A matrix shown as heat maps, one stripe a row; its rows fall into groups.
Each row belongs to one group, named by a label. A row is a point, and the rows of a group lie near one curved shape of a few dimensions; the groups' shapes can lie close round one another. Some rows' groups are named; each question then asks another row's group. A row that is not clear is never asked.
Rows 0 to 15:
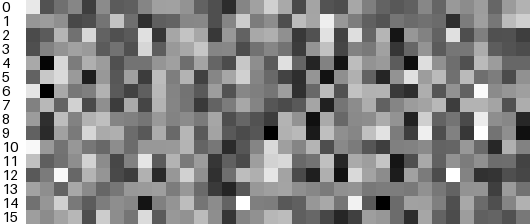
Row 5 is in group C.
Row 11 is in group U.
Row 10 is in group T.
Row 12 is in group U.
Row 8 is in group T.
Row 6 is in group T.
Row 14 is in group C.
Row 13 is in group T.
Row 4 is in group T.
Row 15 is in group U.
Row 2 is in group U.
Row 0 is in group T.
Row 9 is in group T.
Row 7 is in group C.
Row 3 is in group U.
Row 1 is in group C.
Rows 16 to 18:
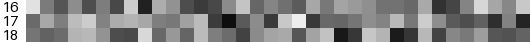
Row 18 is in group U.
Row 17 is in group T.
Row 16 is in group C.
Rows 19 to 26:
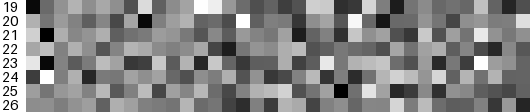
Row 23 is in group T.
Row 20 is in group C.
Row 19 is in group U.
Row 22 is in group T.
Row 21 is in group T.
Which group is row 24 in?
C
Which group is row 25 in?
U
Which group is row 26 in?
T
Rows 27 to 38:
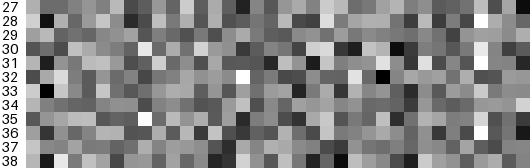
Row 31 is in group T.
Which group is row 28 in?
T
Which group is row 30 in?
U
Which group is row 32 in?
C
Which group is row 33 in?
T
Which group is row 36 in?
T
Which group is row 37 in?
T
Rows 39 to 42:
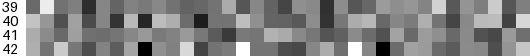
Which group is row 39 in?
C
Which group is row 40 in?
C
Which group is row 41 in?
T
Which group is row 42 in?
C
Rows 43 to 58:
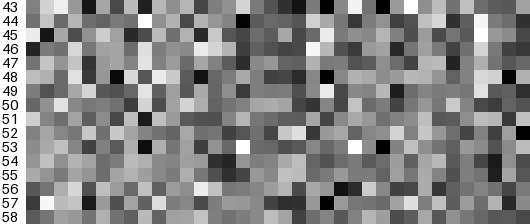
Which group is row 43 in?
C
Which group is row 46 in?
U
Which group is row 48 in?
C
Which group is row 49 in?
U
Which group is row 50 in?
U
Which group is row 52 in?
T
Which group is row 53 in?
C
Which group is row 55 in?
T
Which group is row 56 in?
U
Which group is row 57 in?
C
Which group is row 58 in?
U
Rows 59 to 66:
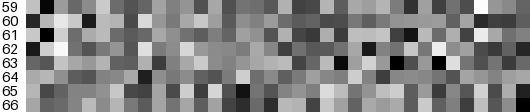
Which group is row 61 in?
T
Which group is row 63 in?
U
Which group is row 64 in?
C
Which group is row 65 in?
T
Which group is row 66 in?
T
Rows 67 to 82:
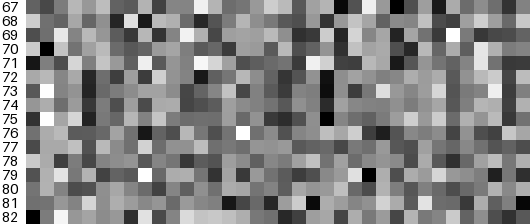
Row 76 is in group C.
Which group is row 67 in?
U
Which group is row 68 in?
C
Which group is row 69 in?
U
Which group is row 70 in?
T
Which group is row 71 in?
U
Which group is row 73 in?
C
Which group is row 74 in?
C
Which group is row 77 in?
U
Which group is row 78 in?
C
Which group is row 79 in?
U
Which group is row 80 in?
C
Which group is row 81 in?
T
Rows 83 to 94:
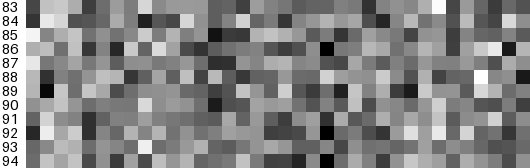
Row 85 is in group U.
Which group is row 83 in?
U
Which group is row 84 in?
C
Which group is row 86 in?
C
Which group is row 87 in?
T
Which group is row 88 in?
T
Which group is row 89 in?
T
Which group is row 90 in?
U
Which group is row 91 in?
C
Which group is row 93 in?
U
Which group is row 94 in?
C
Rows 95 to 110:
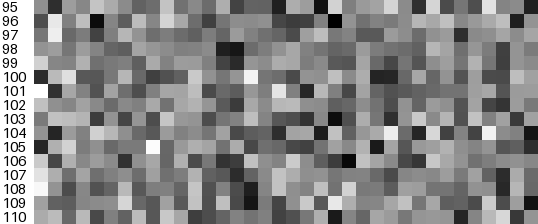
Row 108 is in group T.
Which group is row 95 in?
T
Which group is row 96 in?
C
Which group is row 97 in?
C
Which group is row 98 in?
T
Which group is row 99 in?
T
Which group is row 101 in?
T
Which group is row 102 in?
T
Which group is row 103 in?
C
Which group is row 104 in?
T
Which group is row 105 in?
U
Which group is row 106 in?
T
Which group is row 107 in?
T
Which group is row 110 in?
C
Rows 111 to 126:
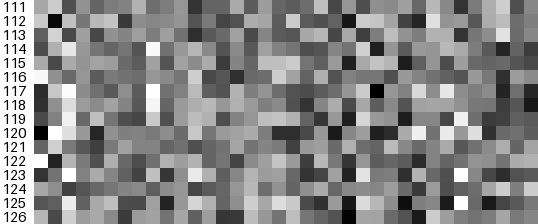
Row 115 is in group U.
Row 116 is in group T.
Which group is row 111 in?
C
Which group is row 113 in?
C
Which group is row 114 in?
U
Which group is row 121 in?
C
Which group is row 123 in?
U
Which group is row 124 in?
C
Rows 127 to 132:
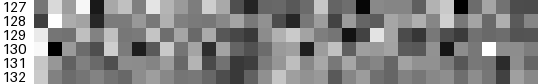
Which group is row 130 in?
T
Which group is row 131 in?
T
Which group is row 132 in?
T
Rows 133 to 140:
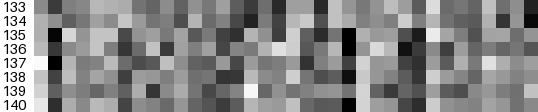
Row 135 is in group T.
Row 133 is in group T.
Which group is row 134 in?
T
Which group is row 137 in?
T
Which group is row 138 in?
T
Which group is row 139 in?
C
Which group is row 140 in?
T
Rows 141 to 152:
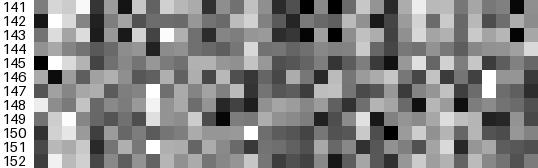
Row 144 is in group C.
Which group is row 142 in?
C
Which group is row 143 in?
C
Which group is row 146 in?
T
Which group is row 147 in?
U
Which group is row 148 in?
U
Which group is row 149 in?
U
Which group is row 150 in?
C
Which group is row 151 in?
U
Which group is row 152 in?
C
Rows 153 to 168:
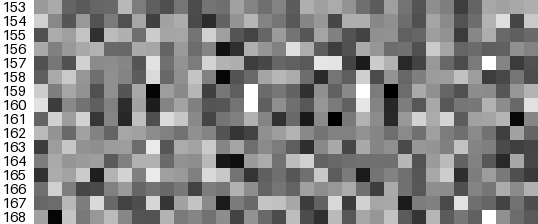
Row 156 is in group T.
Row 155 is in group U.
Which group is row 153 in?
C
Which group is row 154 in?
C
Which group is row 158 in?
U
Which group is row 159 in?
C
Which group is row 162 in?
T
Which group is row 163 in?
U
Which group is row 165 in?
U
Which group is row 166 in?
C
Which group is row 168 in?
T
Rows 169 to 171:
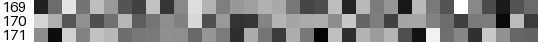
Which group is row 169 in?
U
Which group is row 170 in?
T
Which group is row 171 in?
T
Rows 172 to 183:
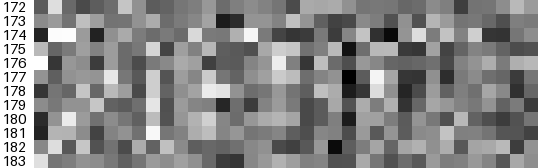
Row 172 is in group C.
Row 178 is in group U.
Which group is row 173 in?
T
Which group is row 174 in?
C
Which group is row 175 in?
U
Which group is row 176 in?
T
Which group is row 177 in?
U
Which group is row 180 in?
U
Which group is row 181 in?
U
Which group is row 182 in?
C
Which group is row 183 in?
T
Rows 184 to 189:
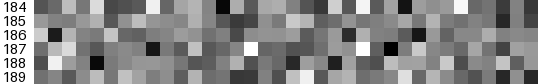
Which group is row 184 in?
U
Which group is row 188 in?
C
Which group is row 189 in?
T
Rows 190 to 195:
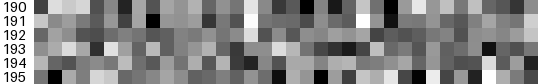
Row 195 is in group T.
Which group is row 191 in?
C
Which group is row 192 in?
C
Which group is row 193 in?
U
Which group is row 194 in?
T
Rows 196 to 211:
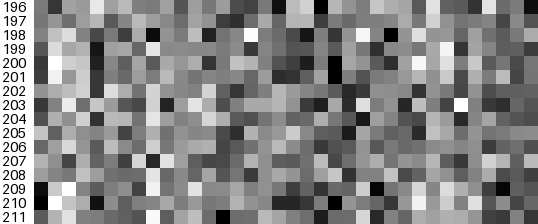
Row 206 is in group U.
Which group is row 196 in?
T
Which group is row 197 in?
T
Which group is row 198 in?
C
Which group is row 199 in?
U
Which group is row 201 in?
C
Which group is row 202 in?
U
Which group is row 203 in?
U
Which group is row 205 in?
T
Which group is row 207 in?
C
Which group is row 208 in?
U
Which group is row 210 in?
C
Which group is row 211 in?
U
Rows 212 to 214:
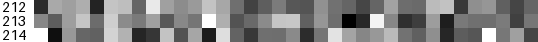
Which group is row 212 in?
U
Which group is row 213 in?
U
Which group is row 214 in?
T
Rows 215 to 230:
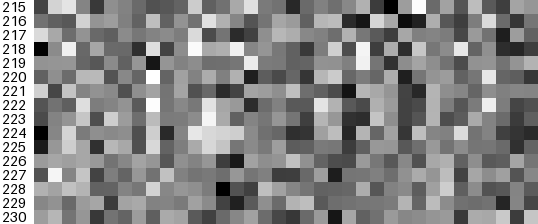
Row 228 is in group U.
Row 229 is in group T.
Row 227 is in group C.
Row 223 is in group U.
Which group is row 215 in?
C
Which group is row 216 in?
U
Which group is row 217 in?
T
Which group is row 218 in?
U
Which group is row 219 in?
C
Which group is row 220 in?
U
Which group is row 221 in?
T
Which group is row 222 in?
U
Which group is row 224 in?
U
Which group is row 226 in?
T
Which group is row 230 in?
C
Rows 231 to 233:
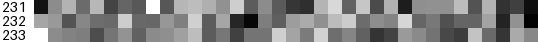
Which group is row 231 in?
U
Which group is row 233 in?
T
